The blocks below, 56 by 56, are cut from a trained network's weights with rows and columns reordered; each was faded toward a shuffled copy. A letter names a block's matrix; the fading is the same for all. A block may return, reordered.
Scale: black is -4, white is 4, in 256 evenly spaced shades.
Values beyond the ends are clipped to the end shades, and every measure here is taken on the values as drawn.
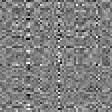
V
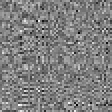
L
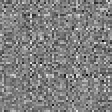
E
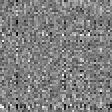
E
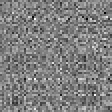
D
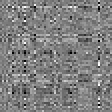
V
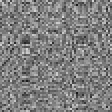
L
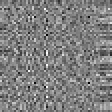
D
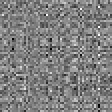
D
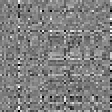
V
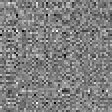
L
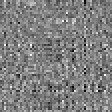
E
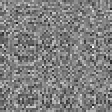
L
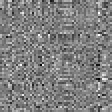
L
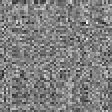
L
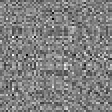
D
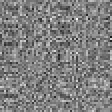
L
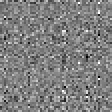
V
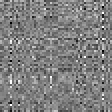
V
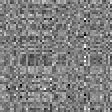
D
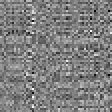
D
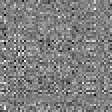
V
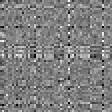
V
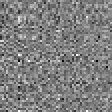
L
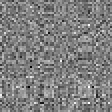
D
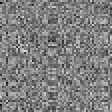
L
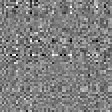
E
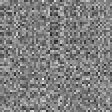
L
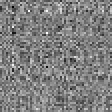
D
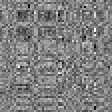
D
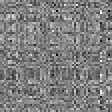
D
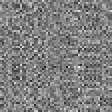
L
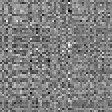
D
